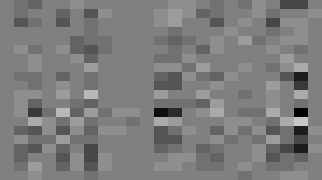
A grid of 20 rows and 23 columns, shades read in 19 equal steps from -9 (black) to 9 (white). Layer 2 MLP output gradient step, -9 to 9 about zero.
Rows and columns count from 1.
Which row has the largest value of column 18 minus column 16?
3
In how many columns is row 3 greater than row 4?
4
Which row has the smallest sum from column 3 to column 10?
17
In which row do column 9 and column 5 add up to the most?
13
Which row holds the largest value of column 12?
14
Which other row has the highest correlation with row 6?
12
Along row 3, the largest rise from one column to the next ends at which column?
21
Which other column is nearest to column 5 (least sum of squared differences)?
20
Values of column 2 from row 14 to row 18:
0 -2 1 -2 -2
